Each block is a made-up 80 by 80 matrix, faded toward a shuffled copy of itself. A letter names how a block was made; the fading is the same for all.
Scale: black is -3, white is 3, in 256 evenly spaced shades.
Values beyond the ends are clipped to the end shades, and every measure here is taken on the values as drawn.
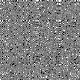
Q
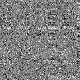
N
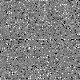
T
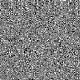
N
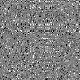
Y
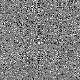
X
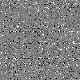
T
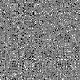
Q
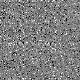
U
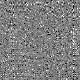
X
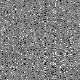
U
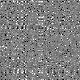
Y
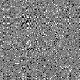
Y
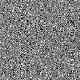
X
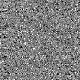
N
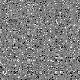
Q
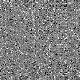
U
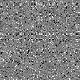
Y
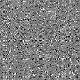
Y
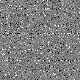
T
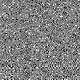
N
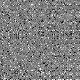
Q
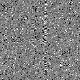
U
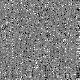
U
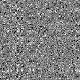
N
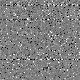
T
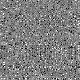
Q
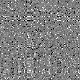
Y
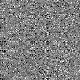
N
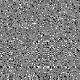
Y
